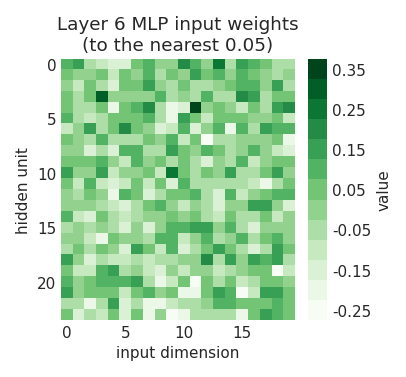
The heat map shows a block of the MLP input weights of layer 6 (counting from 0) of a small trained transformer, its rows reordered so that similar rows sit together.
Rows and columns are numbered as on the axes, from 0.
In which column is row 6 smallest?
14
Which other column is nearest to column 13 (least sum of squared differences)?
1
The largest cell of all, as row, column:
4, 11
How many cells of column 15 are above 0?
9
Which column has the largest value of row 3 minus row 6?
3
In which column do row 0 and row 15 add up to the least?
5
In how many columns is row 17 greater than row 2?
8
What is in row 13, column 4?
-0.1
